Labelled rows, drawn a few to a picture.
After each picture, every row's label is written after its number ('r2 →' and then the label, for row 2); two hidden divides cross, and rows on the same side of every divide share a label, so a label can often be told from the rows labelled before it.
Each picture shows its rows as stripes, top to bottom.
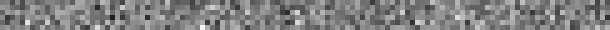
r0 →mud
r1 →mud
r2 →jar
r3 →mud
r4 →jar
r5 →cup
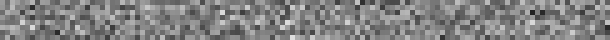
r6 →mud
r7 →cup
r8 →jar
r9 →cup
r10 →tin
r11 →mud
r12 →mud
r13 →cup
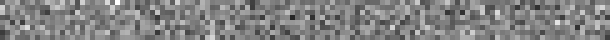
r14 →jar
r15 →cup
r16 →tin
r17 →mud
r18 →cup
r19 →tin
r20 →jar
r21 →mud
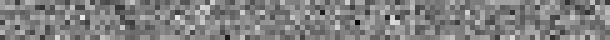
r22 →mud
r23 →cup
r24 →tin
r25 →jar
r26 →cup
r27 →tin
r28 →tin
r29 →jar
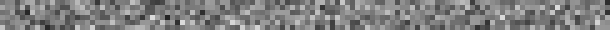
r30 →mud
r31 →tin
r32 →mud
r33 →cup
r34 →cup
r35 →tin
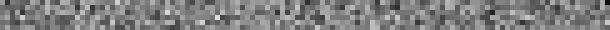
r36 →jar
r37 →jar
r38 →jar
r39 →tin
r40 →cup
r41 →tin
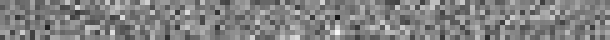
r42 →jar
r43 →tin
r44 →cup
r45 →mud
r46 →tin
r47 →cup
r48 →cup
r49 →cup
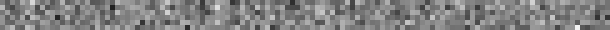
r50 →mud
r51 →mud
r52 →jar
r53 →mud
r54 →tin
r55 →jar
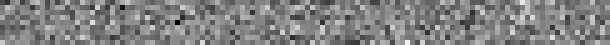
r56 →mud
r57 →cup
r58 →tin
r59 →mud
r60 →tin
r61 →jar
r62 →jar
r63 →mud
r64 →cup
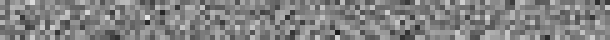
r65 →mud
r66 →cup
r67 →mud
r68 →jar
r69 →tin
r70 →cup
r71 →mud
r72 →mud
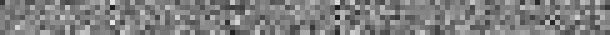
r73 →cup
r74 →mud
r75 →cup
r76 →jar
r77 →cup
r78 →mud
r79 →mud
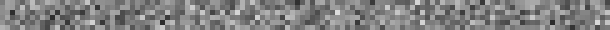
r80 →mud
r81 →tin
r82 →cup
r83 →tin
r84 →cup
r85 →tin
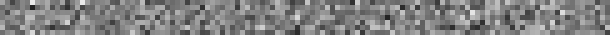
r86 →mud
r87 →tin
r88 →jar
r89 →jar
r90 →mud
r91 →tin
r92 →mud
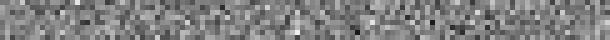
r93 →tin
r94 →tin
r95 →jar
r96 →jar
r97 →cup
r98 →cup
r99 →cup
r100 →tin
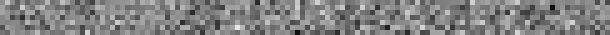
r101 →jar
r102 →cup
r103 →jar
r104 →cup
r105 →jar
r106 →cup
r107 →mud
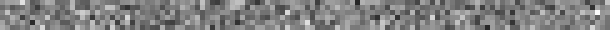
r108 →cup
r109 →cup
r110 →tin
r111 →mud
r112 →tin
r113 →tin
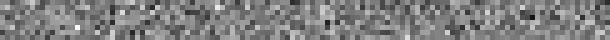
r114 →mud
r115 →mud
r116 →jar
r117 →jar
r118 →mud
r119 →tin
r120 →cup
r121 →cup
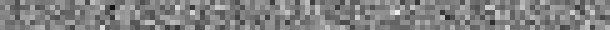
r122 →tin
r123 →mud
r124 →tin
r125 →mud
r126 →jar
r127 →tin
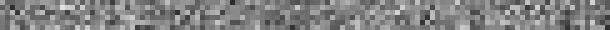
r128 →mud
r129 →jar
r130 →tin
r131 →mud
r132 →mud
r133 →mud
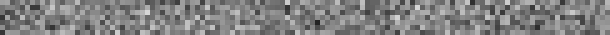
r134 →tin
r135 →jar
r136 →jar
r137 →tin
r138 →cup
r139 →cup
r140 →jar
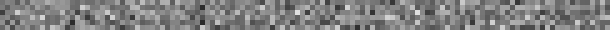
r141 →jar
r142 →mud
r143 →jar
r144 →tin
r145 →mud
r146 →cup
